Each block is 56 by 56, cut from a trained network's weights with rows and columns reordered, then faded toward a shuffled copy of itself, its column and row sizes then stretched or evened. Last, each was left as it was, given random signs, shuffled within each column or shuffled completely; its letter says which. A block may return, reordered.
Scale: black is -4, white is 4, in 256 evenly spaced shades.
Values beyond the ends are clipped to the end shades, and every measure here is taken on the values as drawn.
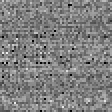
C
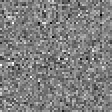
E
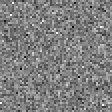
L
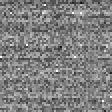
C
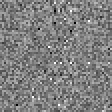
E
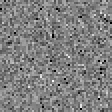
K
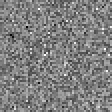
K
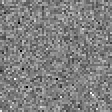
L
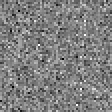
K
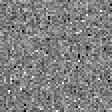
K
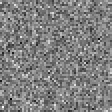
L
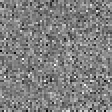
C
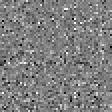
E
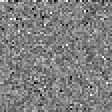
E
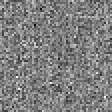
K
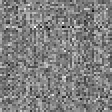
C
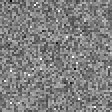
L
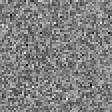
E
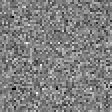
E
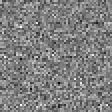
E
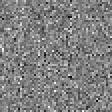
E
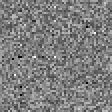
E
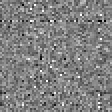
E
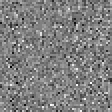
K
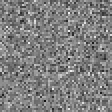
C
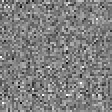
C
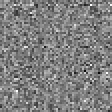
C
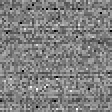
C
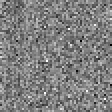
K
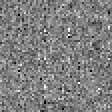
K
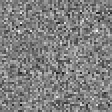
E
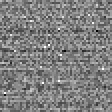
C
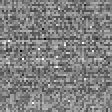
C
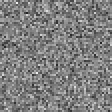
L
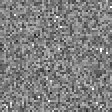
L
